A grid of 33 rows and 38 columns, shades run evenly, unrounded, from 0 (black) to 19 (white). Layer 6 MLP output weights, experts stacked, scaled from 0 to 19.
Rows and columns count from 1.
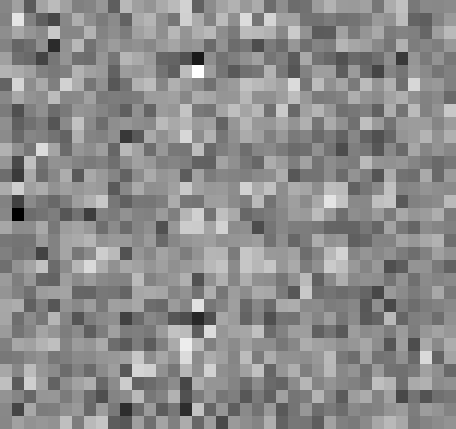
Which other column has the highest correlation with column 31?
15
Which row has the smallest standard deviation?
8
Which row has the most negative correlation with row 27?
5
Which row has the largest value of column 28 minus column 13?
16
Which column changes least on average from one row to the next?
20
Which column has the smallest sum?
11
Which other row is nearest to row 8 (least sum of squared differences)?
3
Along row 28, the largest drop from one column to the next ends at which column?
37
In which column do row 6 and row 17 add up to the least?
2
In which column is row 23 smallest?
32
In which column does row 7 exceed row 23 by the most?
25
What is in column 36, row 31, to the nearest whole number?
6
